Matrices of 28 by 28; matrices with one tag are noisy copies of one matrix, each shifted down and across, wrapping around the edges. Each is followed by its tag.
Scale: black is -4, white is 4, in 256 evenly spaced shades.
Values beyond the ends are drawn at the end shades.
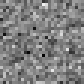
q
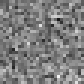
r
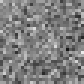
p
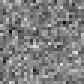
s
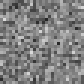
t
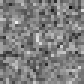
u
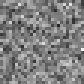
s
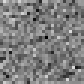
q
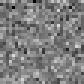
s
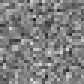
q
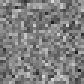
p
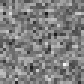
s
